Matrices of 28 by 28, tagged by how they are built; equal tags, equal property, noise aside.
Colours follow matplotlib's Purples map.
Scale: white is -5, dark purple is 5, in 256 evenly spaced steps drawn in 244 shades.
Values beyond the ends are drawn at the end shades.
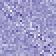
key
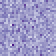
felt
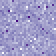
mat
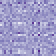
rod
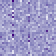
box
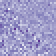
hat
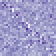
key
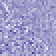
hat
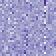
box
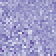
hat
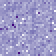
mat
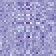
rod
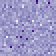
mat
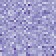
rod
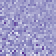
hat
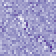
key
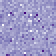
mat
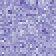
rod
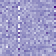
box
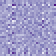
rod
